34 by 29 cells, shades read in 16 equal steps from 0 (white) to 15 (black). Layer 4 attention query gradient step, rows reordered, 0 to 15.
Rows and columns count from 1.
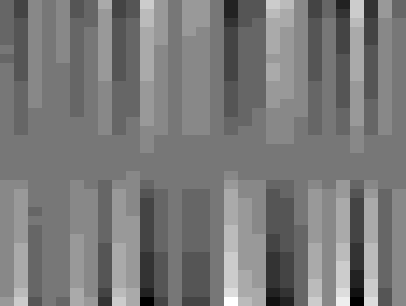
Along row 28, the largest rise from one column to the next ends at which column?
26
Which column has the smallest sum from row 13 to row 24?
17
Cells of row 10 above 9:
3
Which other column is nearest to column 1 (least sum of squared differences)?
7
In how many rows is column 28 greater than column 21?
12
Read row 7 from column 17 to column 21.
11 9 9 6 6
